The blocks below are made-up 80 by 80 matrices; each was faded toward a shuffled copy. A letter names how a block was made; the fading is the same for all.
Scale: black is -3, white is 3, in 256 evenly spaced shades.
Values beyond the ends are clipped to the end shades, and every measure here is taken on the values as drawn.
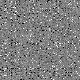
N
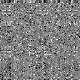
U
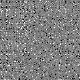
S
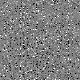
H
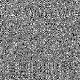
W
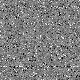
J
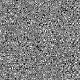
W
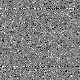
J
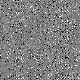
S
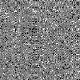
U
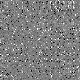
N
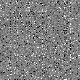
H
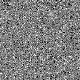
W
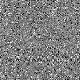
W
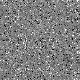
H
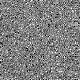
W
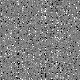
H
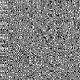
U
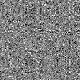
W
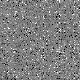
H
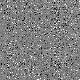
H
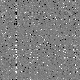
N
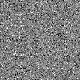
W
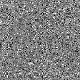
W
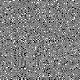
U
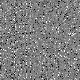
H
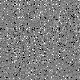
S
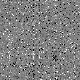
H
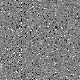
H
